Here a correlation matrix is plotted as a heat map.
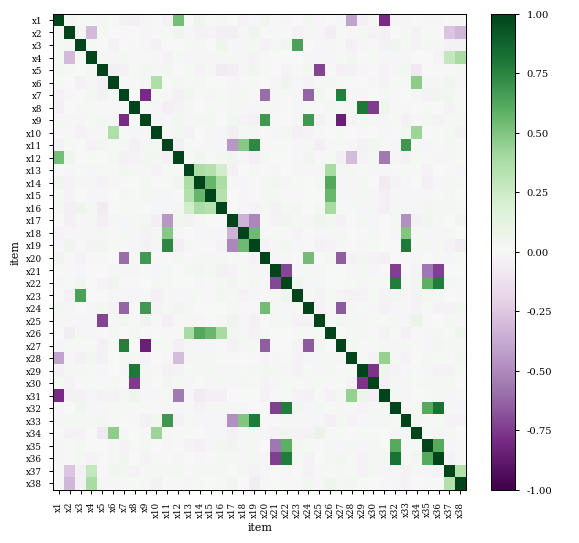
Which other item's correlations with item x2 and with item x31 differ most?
x1
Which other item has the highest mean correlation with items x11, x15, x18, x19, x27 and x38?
x33
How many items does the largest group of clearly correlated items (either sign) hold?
5
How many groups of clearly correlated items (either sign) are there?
10
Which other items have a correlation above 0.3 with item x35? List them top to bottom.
x22, x32, x36
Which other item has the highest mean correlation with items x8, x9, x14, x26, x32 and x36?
x22
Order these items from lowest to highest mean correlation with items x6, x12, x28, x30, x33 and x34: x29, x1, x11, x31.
x29, x31, x1, x11
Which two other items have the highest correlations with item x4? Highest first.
x38, x37
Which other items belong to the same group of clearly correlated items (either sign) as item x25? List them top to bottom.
x5
